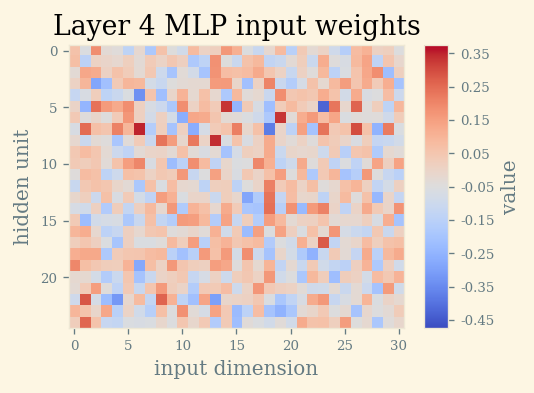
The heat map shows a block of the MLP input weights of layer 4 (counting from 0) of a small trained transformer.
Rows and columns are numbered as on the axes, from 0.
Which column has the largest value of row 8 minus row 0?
13
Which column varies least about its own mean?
0
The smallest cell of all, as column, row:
23, 5
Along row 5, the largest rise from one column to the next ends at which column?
24
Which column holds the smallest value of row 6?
10
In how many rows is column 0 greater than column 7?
18
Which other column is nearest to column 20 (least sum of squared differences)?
7
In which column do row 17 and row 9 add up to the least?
4
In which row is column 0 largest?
19
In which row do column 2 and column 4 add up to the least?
22
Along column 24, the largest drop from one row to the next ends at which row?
17
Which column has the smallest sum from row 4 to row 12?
28
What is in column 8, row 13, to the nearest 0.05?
0.15
